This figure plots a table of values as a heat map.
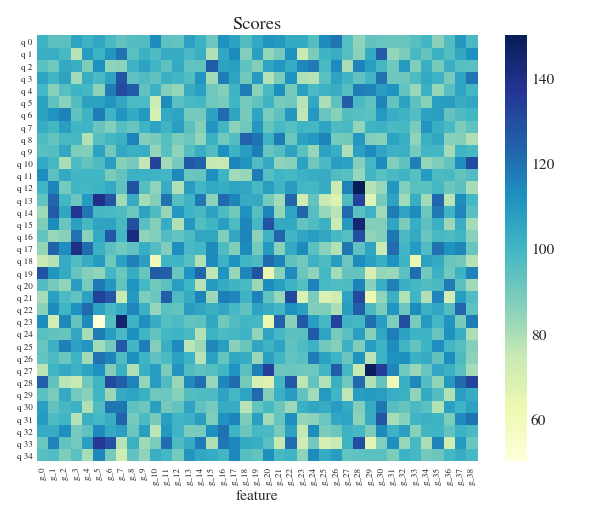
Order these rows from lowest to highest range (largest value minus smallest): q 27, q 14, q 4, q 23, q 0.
q 0, q 4, q 14, q 27, q 23
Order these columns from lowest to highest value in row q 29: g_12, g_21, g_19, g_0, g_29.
g_12, g_0, g_21, g_29, g_19
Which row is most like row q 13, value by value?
q 33
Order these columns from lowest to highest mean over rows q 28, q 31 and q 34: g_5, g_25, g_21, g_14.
g_25, g_21, g_5, g_14
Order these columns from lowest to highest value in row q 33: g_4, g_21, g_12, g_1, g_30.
g_21, g_30, g_12, g_4, g_1
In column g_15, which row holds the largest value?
q 2
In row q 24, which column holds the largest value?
g_24
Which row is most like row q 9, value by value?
q 29
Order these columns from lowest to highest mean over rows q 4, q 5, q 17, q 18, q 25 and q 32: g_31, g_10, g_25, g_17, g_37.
g_10, g_25, g_17, g_37, g_31
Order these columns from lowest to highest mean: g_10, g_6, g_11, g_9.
g_10, g_9, g_11, g_6
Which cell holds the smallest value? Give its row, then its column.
q 23, g_5
